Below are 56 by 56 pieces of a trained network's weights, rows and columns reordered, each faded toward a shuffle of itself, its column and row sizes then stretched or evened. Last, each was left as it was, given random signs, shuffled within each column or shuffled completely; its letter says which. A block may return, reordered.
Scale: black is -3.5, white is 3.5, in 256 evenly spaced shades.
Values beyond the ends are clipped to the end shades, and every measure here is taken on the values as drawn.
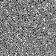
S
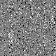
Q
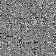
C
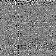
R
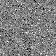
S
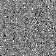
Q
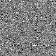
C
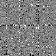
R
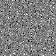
Q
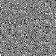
R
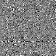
C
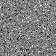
S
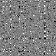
R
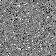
S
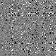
C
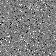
S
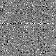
C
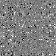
R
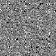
R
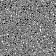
S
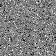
S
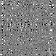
R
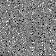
Q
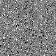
Q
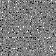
C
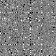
R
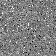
S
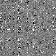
C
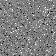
S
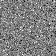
S
